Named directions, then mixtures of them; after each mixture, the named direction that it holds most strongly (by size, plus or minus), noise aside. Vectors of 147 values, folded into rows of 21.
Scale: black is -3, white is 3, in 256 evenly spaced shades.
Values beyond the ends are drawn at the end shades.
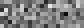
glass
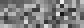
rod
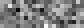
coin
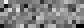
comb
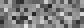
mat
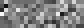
comb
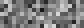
coin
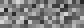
mat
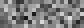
mat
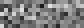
glass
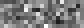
rod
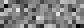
comb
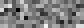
coin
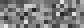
rod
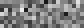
glass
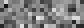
comb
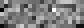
comb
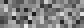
mat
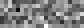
mat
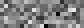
rod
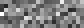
rod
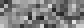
comb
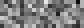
coin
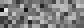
glass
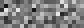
rod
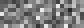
rod
